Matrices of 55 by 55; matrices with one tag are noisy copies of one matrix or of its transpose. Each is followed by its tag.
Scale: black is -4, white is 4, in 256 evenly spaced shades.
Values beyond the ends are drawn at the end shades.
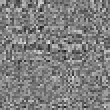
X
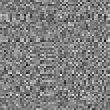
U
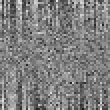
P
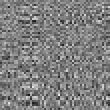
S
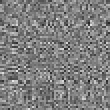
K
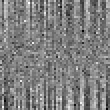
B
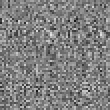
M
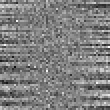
B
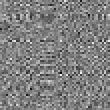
U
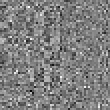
X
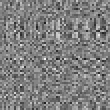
S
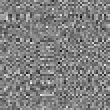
U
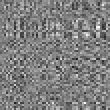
S
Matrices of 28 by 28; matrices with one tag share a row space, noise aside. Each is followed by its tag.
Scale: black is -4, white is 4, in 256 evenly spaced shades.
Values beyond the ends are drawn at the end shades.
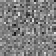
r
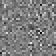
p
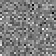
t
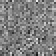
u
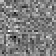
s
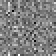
r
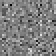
p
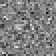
s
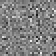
p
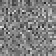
u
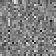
r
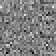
t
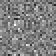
r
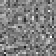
s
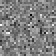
t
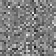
r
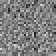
r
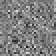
r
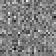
r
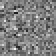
s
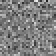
r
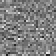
s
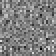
t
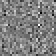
p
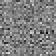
t
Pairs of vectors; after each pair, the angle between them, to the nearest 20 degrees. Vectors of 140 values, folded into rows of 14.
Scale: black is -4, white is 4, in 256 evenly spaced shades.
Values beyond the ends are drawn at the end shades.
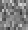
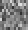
20 degrees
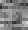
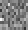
80 degrees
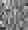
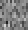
80 degrees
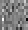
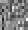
140 degrees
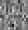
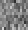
100 degrees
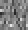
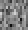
140 degrees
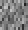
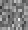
60 degrees
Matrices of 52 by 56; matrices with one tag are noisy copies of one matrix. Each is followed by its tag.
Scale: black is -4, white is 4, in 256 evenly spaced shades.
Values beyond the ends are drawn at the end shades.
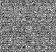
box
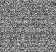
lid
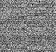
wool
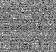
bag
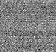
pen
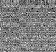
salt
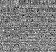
salt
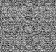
box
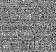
bag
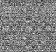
box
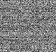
bag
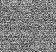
bag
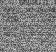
salt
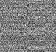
wool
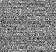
wool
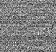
wool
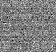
bag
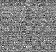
box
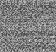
pen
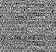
wool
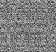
lid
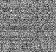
bag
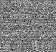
bag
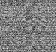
box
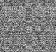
box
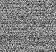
wool
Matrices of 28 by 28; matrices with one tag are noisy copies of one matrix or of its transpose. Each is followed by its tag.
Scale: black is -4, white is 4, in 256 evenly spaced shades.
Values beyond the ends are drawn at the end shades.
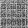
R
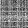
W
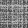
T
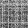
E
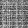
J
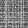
T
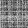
W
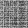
R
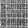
R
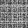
T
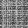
J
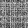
J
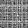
T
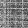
E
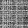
J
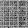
R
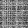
J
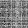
W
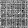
R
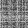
W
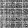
E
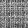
J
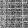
E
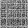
R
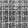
E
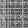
E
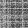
E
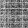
E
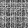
J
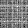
T
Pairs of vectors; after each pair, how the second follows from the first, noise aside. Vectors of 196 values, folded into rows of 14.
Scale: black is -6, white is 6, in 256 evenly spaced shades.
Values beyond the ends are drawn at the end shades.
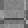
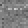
reversed, negated, partly zeroed.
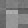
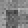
negated.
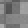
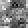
wrapped around, scaled up.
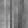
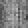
wrapped around.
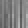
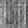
wrapped around.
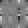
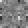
negated.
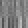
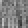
negated.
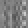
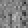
negated.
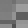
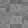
wrapped around, shrunk.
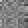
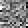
reversed, negated, scaled up.
